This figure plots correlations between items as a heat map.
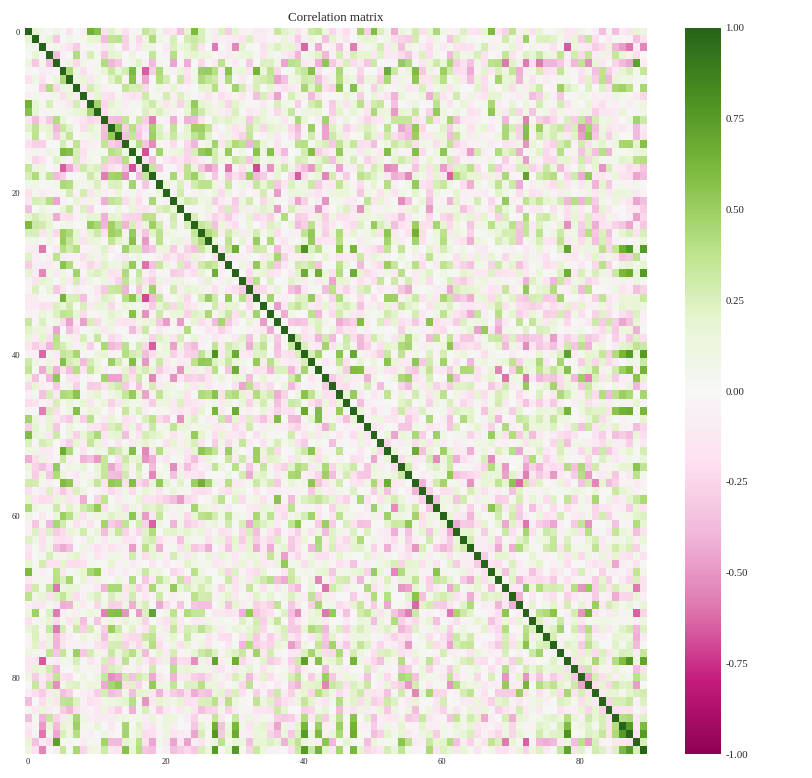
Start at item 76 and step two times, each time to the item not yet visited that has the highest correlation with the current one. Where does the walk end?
18
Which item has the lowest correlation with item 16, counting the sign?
72
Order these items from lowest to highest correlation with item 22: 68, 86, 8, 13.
86, 13, 8, 68
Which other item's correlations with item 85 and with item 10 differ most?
0
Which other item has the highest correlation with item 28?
36
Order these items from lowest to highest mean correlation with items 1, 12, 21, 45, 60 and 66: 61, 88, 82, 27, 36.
82, 88, 61, 36, 27
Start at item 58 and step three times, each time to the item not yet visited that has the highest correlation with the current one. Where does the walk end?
42
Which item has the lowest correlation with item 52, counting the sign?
17
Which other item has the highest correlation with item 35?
15
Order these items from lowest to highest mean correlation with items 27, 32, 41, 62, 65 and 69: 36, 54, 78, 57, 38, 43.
43, 38, 54, 36, 57, 78
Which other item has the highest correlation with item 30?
89
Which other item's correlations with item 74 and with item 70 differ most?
4
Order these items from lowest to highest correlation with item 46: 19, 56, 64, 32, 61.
32, 64, 56, 19, 61
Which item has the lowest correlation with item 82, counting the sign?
56
